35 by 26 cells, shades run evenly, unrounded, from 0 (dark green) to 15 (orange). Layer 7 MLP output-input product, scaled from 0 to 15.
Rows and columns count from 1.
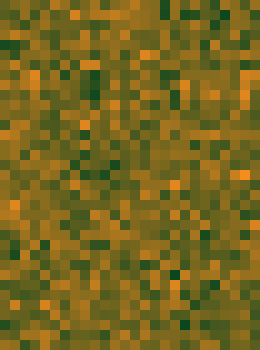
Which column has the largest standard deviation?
25
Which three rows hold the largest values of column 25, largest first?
18, 10, 8
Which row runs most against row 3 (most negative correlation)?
27
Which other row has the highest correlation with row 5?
33
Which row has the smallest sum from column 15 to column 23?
2
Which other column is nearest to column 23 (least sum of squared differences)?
20
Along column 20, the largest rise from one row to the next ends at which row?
3
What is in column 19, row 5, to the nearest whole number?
5
